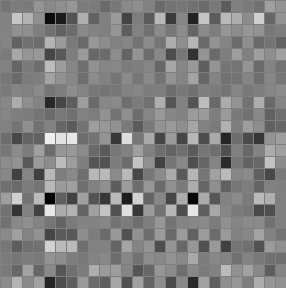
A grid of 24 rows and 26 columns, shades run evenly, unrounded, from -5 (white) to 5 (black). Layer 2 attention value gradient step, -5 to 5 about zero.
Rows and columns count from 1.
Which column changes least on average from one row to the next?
1
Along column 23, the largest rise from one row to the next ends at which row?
12
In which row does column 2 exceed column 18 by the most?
18
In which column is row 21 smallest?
5
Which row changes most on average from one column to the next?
17
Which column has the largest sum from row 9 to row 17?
23
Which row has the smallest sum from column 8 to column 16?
15
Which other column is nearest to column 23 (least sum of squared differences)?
3
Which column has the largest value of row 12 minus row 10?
21
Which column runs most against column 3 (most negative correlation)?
6
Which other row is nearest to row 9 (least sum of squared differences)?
20
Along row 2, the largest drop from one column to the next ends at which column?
19
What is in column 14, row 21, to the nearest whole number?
-1
